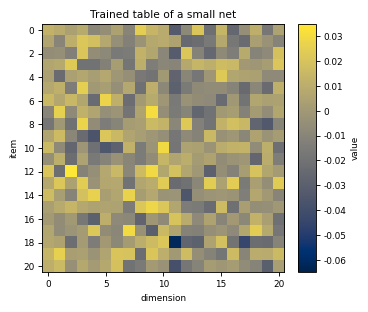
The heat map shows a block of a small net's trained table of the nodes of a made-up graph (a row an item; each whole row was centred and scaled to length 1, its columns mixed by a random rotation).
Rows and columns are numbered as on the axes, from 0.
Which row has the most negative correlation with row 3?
14
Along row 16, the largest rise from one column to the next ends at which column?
5
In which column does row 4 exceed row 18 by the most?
17
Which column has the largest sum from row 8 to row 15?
10
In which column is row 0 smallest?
11
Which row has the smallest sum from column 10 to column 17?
18
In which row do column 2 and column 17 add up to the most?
12
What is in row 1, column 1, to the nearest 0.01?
-0.01
